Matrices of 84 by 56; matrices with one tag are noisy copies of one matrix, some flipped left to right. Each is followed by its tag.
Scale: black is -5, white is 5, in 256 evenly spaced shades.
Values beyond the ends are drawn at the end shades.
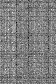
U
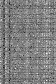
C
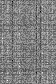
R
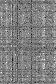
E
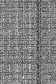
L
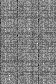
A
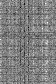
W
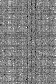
W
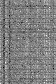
C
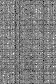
R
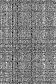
E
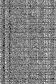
C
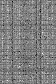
R
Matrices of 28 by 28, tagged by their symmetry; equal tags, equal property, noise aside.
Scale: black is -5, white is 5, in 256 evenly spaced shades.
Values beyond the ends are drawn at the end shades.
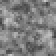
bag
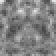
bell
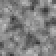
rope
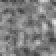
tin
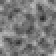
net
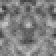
bell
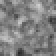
net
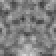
bell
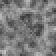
rope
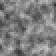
tin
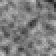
rope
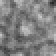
rope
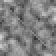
bag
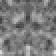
bell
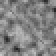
rope
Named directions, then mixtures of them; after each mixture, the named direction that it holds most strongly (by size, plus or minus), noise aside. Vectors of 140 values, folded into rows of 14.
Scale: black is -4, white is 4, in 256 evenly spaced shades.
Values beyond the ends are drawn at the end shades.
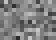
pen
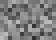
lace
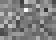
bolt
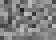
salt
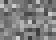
pen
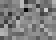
bolt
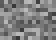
pen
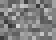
lace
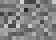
bolt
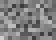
lace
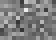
bolt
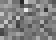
bolt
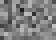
salt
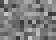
pen
